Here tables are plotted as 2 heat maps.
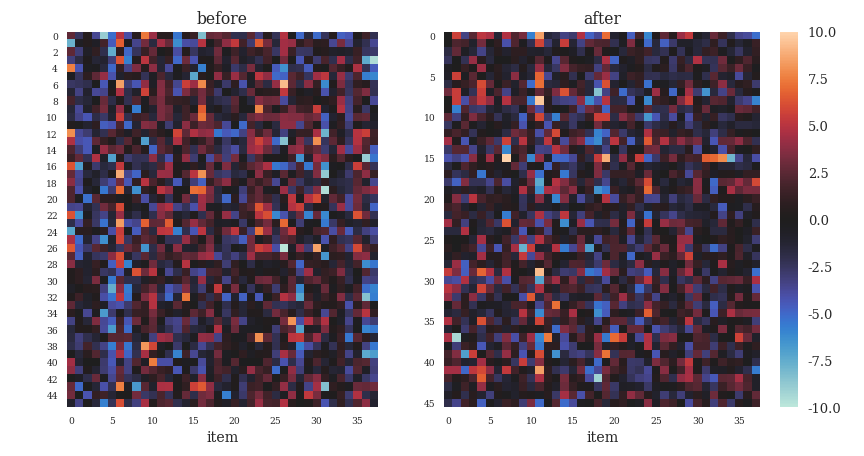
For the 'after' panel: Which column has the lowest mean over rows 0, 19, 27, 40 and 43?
18
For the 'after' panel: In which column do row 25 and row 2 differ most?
4
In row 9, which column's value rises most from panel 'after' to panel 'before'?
16
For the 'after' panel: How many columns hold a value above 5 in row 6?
3
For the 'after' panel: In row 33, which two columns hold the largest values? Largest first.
13, 24
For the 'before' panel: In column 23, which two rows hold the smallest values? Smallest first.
32, 0
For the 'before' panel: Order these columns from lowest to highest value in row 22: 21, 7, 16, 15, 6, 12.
16, 7, 15, 21, 12, 6
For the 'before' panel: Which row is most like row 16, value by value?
22
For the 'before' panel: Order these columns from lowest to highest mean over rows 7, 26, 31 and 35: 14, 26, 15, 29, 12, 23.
12, 15, 26, 29, 23, 14
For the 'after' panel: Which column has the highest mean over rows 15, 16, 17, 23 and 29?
7
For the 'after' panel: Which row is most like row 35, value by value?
31
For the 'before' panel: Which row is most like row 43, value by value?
19
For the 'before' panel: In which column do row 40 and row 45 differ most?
26
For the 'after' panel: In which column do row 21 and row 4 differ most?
33
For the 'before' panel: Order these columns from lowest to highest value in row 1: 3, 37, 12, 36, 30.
37, 36, 3, 30, 12
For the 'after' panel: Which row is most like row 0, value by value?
8
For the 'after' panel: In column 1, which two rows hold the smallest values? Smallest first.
37, 9
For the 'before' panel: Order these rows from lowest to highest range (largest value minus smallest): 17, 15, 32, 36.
36, 15, 32, 17
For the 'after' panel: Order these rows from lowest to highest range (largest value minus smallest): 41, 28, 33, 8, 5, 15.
28, 5, 33, 41, 8, 15
